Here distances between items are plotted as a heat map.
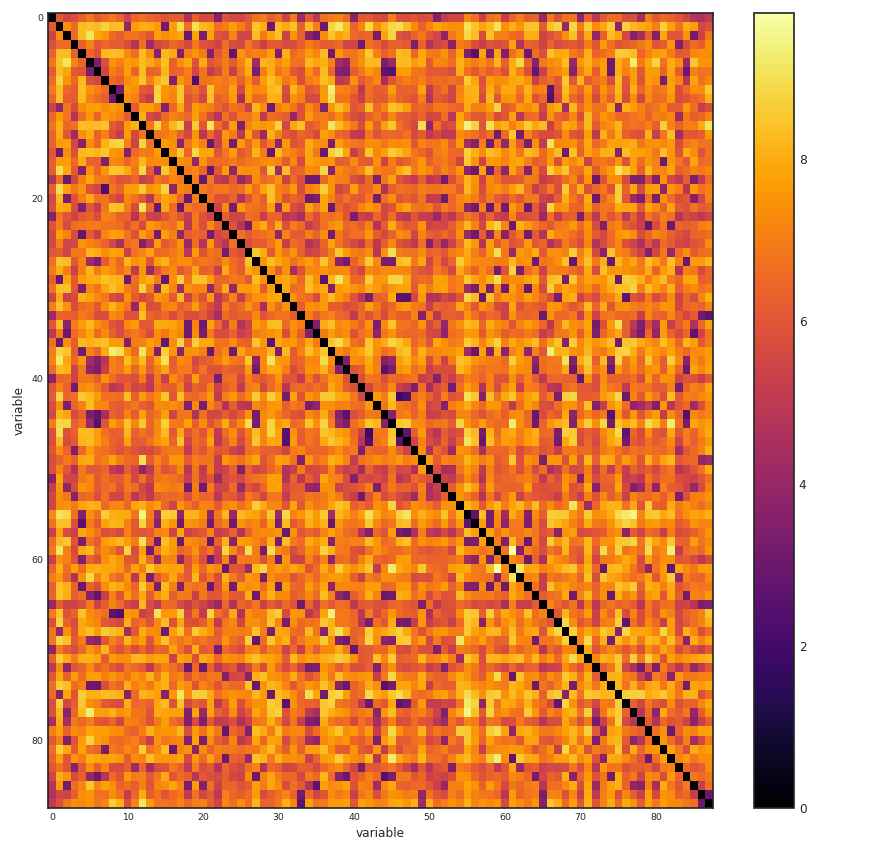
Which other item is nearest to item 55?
56
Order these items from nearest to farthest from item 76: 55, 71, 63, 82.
71, 82, 63, 55
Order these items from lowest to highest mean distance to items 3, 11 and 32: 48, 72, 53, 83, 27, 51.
83, 53, 48, 51, 72, 27
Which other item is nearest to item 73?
61
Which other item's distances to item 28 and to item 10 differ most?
59
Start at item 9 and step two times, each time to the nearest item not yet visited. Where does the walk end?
8
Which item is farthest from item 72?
75
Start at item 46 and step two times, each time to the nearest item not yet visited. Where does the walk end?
47
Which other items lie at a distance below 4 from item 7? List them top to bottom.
16, 19, 81
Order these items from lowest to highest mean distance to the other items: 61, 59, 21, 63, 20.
20, 21, 63, 59, 61
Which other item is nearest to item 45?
6
